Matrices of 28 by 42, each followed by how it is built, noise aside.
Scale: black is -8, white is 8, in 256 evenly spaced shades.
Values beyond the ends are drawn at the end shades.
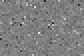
sparse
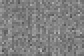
blocks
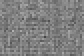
blocks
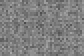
blocks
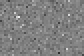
sparse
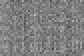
blocks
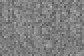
blocks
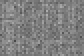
blocks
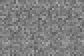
repeating columns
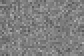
noise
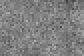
smooth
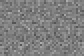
repeating columns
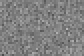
noise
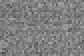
blocks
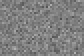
noise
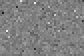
sparse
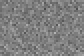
repeating columns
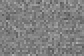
blocks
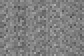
repeating rows
